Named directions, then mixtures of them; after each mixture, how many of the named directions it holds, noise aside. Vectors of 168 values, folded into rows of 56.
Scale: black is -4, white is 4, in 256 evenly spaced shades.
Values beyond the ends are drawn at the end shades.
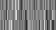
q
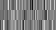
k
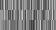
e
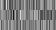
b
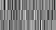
four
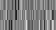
one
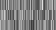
two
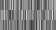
one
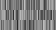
two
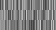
one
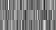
four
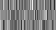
one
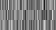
four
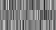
two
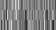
one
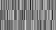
four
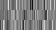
one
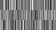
three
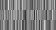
three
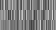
one
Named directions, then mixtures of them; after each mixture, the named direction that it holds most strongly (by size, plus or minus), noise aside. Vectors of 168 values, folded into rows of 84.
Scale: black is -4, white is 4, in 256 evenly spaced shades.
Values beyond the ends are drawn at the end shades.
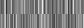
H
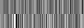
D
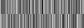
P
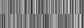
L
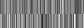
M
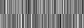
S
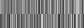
M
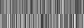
M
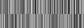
L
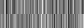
H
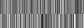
M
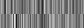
H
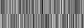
P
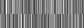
S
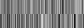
M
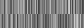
L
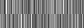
S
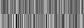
D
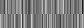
S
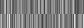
M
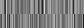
H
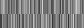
P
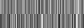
M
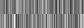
D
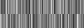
P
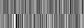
D
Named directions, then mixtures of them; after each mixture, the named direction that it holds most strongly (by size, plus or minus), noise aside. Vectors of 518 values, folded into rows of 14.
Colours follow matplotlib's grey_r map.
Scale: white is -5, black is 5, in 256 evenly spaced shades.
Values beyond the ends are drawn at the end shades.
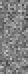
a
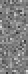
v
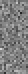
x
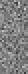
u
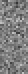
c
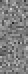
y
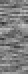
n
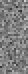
y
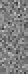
u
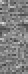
n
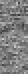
n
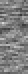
n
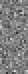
v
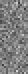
u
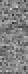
y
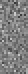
u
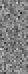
x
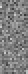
v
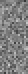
y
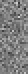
u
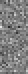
v
